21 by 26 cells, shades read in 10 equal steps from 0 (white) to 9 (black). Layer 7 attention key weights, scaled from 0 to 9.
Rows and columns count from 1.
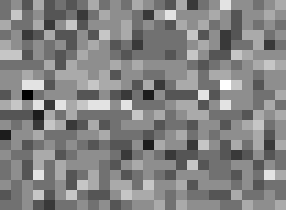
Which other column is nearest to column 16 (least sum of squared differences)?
20
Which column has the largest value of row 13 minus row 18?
4
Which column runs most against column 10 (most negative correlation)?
13
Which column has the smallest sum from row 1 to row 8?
10
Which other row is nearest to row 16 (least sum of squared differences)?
5
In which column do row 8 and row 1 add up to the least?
21
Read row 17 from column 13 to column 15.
3 4 4
